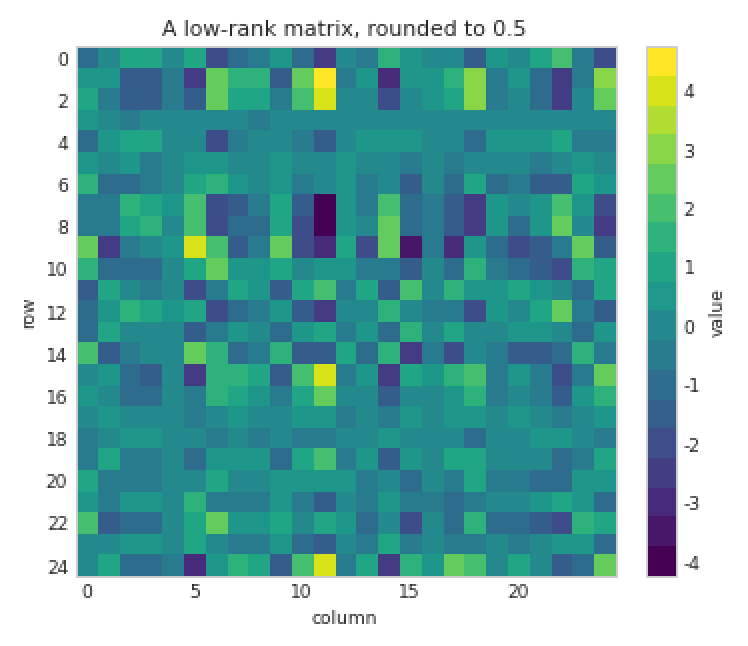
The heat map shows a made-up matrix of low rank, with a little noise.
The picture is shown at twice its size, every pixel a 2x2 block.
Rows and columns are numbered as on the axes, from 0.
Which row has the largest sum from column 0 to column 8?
9
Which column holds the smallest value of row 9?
15
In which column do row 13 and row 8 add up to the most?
22
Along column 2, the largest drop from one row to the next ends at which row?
1
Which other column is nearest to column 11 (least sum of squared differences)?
24
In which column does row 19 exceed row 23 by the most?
11
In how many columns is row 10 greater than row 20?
9
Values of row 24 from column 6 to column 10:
0.5 1.5 1 -1.5 2
